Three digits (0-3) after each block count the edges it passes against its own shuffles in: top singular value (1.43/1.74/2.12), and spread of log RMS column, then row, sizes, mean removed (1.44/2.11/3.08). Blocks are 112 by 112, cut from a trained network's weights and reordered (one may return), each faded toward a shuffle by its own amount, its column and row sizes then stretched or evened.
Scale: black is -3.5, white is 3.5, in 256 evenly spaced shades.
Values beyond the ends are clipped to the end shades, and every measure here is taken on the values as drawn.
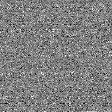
0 1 2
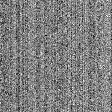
3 1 0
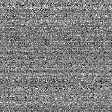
2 1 2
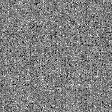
0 0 2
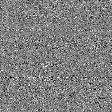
0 0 2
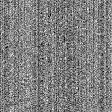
3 0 0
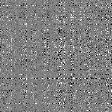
0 3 3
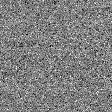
0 0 0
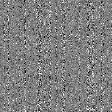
0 3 0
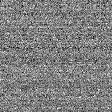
1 0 1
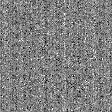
1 1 1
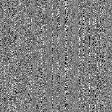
2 3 0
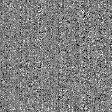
0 2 1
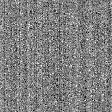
2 0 1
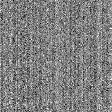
2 1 0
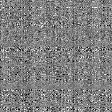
2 0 3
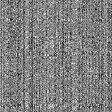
3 0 2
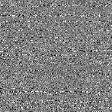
0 1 3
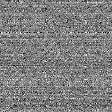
2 1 2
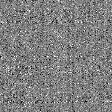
0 0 2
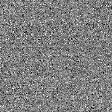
0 1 1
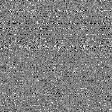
0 1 3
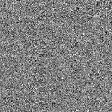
1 1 1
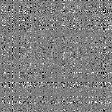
2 3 3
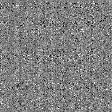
0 1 2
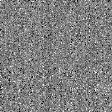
0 2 1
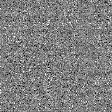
0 2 0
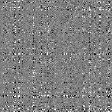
2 3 3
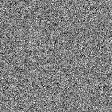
1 0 1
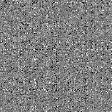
0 2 2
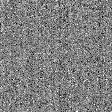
0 0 1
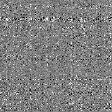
0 2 3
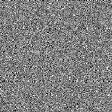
2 1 2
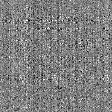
2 1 2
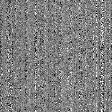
1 3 0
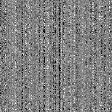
3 3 1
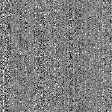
1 3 0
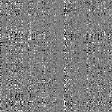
3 3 3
